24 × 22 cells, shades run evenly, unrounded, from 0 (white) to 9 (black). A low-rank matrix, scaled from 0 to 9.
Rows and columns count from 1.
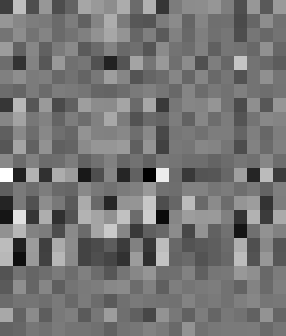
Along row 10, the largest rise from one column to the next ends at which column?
13
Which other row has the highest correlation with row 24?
7
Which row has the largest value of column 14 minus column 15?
15
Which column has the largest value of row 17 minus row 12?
19
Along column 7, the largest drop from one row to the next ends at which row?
14
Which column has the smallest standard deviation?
18
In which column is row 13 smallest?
1
